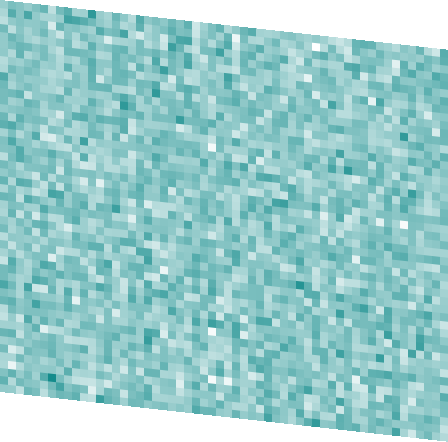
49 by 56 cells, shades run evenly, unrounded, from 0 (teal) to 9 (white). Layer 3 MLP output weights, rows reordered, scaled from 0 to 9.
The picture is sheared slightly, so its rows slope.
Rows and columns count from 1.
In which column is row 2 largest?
40
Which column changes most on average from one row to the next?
43
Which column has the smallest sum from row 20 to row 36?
49
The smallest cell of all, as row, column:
47, 7
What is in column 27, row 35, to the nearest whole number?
4
